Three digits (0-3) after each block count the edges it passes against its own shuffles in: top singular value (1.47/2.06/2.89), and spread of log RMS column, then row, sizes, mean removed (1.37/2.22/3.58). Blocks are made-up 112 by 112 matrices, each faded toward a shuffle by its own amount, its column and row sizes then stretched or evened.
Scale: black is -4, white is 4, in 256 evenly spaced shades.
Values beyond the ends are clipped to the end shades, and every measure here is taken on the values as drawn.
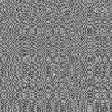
3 1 0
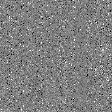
0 2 0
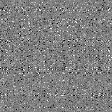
2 1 2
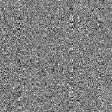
2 2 1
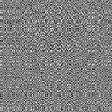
3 2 2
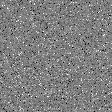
0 0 0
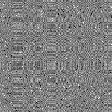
3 0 0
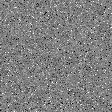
0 0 0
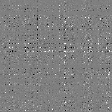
1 2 2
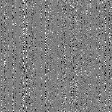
0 3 0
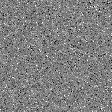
1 0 0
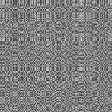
3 2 2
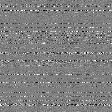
1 0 3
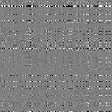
3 2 3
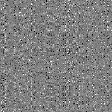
2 2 0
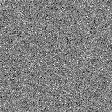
1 0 0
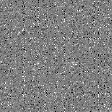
1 2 1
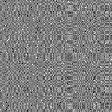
3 2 0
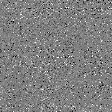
1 1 2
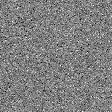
1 0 0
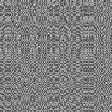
3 0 2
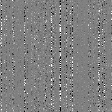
2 3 0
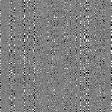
3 3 1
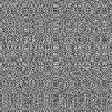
3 0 2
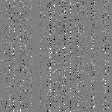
1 3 1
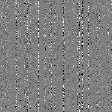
2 3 1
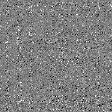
0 2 2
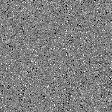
0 1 1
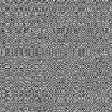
3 0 2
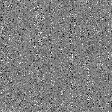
0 2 0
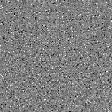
2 0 0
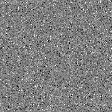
1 1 1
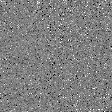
0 1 1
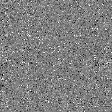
1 1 1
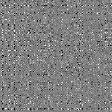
2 2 2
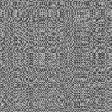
3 2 1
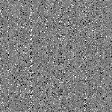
1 2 0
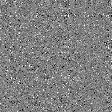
1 1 1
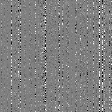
2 3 0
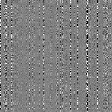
3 3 1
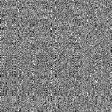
2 2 0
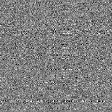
2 1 2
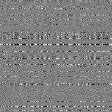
3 0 3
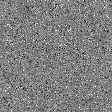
0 0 0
